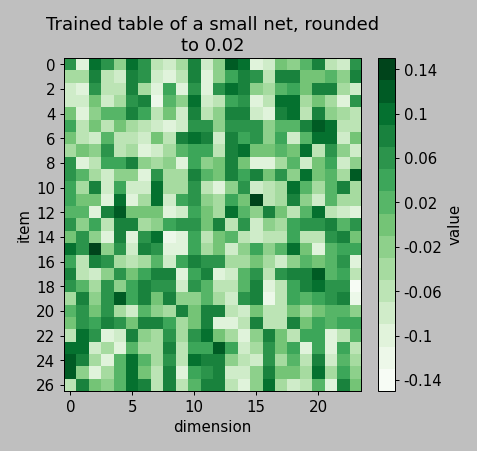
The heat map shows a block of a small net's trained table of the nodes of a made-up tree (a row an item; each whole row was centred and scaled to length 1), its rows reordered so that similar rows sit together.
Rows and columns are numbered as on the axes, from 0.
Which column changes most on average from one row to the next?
15
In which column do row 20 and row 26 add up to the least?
14
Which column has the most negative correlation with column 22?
13
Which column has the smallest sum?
9
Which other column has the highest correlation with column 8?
5
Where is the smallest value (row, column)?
18, 23
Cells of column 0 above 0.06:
5
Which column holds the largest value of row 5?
20
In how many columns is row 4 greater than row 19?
11
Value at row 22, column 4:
-0.08
